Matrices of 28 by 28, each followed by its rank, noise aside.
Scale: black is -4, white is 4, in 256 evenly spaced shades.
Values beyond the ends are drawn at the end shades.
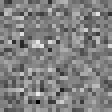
six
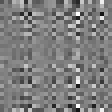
two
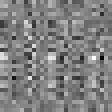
three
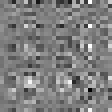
three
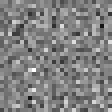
six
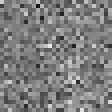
six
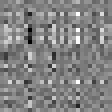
two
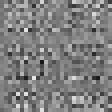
four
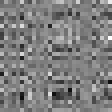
three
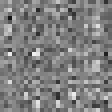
four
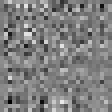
four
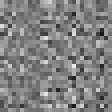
four
